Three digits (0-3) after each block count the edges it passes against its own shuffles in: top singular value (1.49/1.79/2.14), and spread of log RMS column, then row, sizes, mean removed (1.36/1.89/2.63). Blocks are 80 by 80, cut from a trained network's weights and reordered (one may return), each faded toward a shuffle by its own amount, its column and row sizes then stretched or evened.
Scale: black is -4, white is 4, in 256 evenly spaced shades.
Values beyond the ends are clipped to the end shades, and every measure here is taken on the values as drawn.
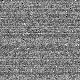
2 0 0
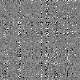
1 3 2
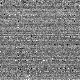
2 1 2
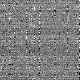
2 3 0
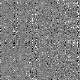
1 3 1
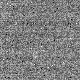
0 1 0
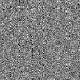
2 2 0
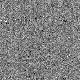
0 0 1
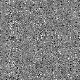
0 2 0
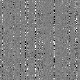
2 3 0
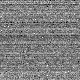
3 0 2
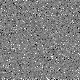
0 0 1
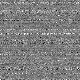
1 0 3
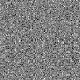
2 1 0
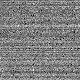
3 0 1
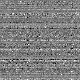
3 1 3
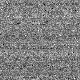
0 0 2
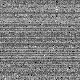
3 0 0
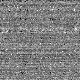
2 1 2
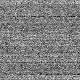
2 0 2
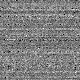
2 0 2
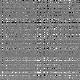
3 3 3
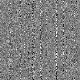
0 3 0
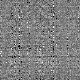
1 3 1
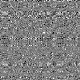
3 0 3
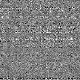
1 2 3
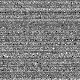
3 0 2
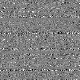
0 0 3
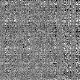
2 3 1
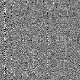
2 2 0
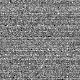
2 1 2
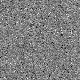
0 0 0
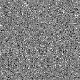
2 0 1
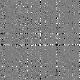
3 3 2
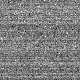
2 0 0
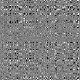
3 3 3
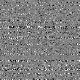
2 1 3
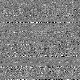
2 0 3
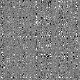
1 3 2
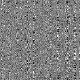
2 3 0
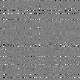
3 1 3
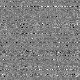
0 1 3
